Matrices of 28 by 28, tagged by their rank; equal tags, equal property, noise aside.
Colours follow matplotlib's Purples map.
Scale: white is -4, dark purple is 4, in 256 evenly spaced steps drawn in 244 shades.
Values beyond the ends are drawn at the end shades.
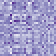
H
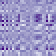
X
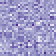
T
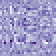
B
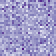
T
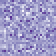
T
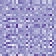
H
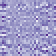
H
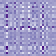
X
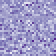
T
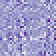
B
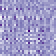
H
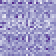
H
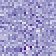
T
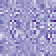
B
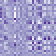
X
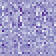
B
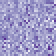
T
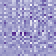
H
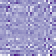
H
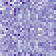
T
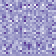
B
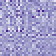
B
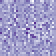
T
